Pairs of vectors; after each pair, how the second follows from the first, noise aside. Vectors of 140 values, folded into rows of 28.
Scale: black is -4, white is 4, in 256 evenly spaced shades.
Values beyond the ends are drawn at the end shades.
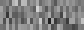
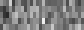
shuffled.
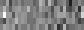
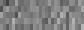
wrapped around, negated, shrunk.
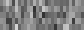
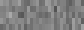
wrapped around, negated, shrunk.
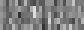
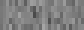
negated, shrunk.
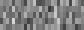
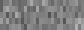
wrapped around, negated, shrunk.
